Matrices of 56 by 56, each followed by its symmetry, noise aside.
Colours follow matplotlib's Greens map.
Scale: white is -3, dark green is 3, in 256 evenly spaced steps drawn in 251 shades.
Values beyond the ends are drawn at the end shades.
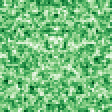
mirrored left to right.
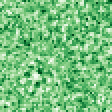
symmetric across the other diagonal.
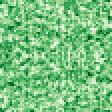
mirrored top to bottom.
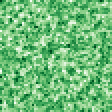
symmetric.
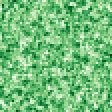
same after a half turn.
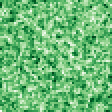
symmetric across the other diagonal.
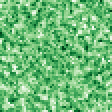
symmetric across the other diagonal.
